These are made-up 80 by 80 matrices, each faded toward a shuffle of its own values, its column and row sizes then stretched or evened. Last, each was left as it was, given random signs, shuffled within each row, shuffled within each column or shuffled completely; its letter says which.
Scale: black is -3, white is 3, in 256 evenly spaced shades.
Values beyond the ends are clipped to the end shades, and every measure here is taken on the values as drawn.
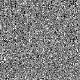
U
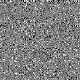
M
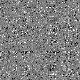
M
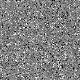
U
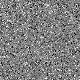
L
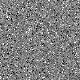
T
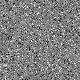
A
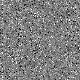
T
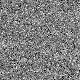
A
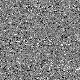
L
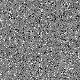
T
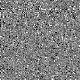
M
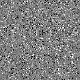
M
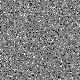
A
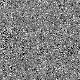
U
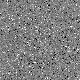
A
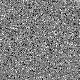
L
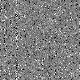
T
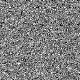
L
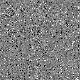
U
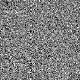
M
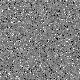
L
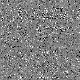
U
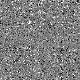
U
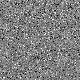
L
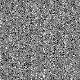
T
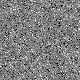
A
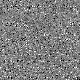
L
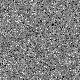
A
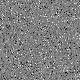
A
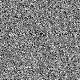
L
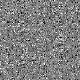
M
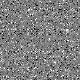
U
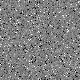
A
